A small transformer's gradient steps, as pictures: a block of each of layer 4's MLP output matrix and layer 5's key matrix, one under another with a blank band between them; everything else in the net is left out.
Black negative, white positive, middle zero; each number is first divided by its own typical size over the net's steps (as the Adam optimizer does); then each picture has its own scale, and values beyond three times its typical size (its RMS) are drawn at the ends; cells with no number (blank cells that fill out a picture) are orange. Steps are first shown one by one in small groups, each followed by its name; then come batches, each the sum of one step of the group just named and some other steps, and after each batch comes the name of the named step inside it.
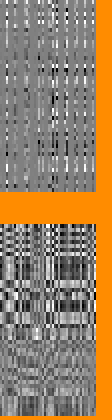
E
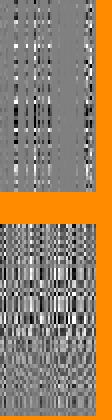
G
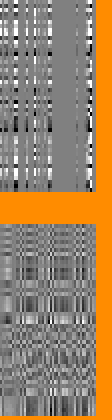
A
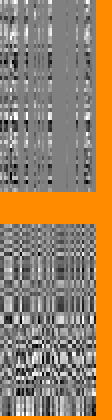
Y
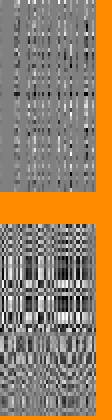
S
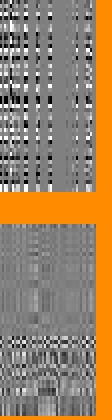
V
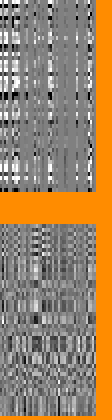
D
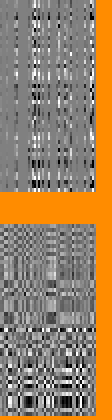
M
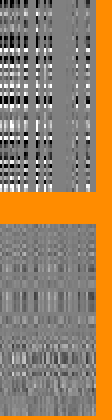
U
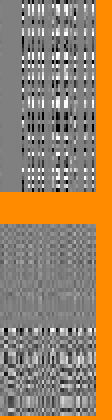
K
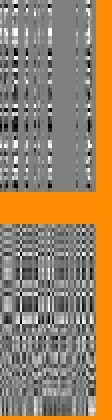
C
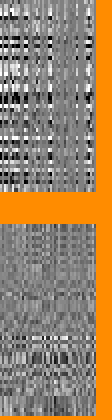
V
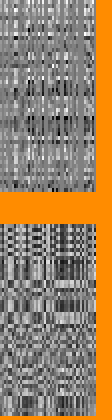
E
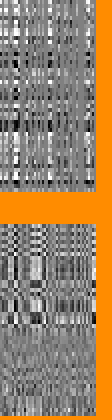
Y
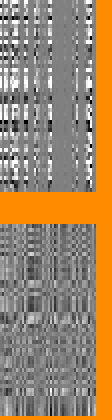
A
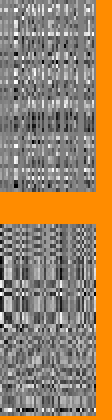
K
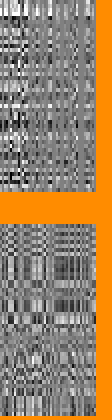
Y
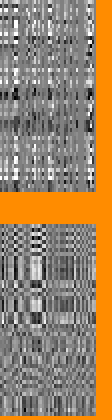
D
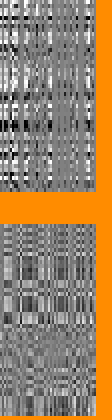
C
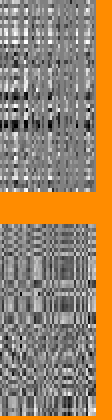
C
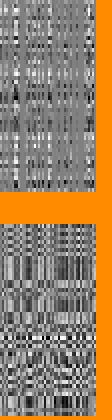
M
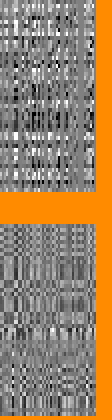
K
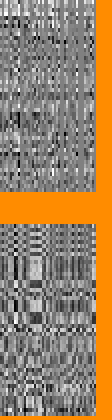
E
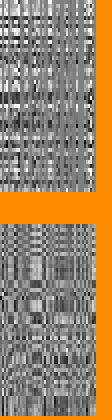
A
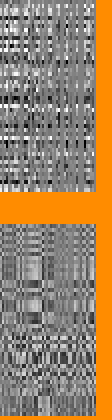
V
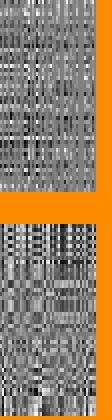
U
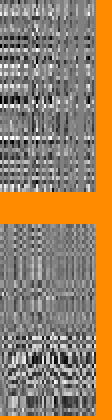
U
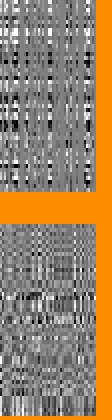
Y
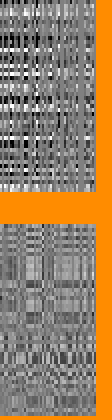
U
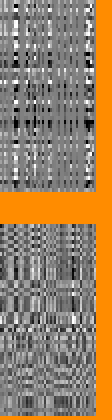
G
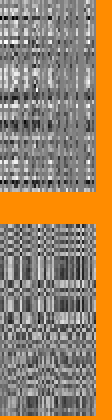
S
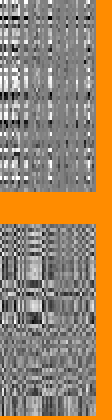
D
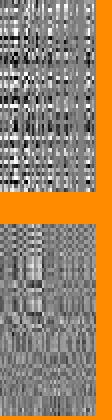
U
